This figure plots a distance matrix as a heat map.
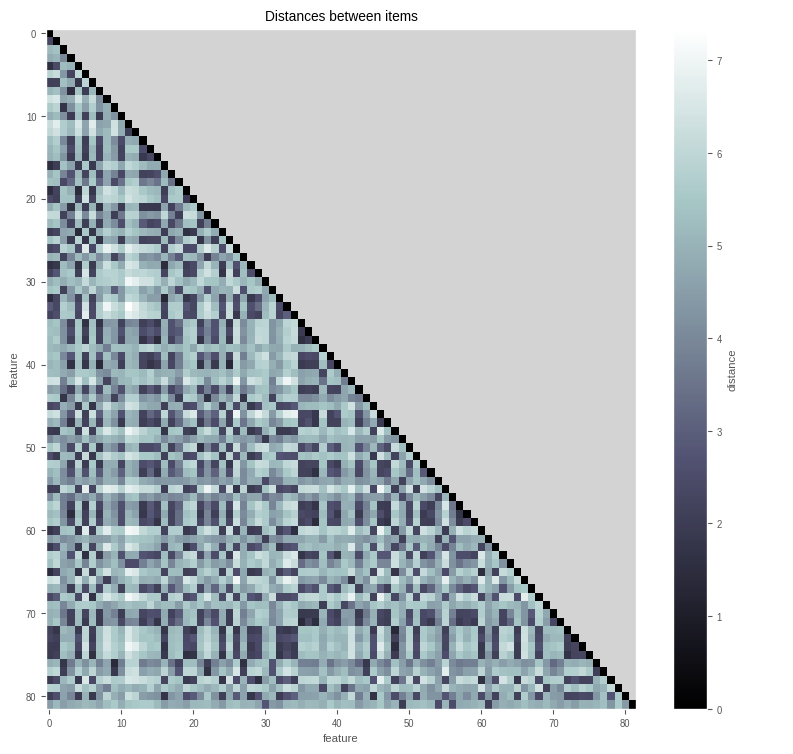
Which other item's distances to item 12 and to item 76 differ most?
9
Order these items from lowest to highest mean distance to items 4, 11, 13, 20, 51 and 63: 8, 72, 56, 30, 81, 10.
72, 10, 56, 81, 8, 30
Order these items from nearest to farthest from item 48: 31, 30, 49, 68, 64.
68, 49, 30, 31, 64
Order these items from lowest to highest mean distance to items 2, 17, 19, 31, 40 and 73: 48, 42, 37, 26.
37, 48, 26, 42
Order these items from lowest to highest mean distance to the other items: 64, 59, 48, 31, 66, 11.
59, 48, 31, 64, 66, 11
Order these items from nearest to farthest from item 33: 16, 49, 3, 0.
16, 0, 49, 3
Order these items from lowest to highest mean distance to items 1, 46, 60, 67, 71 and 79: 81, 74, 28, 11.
28, 74, 81, 11
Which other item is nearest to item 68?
6
